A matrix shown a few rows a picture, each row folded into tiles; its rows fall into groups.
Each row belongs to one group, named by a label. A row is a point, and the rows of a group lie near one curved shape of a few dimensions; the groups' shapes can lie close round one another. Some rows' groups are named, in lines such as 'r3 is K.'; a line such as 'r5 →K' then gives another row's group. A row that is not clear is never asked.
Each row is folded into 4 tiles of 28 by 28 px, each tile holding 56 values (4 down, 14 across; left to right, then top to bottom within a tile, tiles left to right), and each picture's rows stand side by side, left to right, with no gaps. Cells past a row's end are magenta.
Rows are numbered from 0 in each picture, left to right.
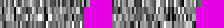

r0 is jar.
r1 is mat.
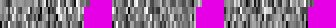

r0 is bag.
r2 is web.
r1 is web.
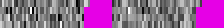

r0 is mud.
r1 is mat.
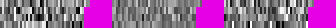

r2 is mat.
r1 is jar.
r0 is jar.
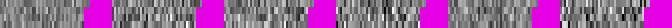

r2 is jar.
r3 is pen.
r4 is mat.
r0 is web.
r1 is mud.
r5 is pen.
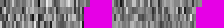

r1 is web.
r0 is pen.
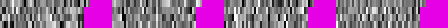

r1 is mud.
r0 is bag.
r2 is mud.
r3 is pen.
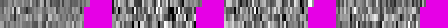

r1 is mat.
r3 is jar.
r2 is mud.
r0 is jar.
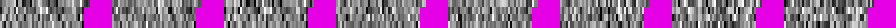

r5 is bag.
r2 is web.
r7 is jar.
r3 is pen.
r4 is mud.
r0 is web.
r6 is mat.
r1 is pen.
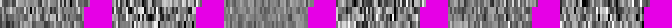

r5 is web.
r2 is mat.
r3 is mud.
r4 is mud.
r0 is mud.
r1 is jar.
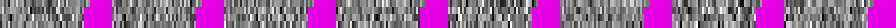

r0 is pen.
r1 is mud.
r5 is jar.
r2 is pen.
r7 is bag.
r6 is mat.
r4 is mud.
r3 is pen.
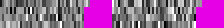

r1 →mat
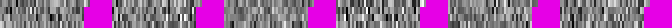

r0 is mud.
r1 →pen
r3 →mud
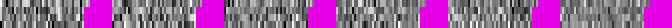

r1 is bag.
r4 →jar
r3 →web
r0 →web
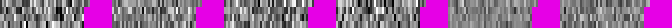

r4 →web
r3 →web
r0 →mat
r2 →mat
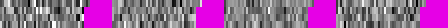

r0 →web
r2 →mat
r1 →bag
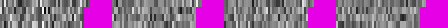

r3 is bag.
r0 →pen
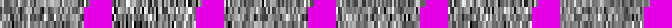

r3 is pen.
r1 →jar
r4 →jar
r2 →pen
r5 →jar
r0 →mud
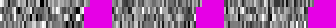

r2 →jar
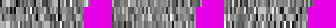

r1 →mud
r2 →pen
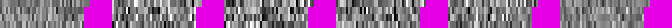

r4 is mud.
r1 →web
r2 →bag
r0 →jar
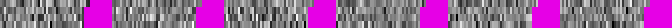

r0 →pen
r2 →jar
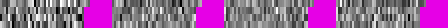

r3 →pen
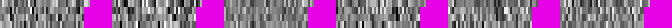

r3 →mat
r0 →mud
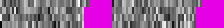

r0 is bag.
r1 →mat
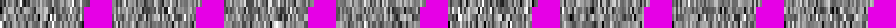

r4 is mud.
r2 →mat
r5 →pen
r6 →pen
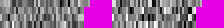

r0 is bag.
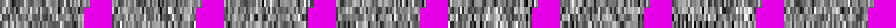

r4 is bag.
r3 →mud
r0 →bag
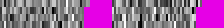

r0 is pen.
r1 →mud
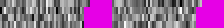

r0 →pen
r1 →bag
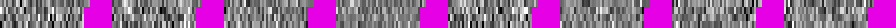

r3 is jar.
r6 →pen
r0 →web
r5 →web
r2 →web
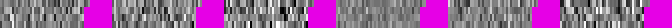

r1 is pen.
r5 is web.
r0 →mud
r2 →mat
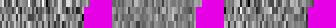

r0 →web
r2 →web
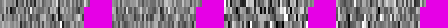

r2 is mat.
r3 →mud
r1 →jar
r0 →mud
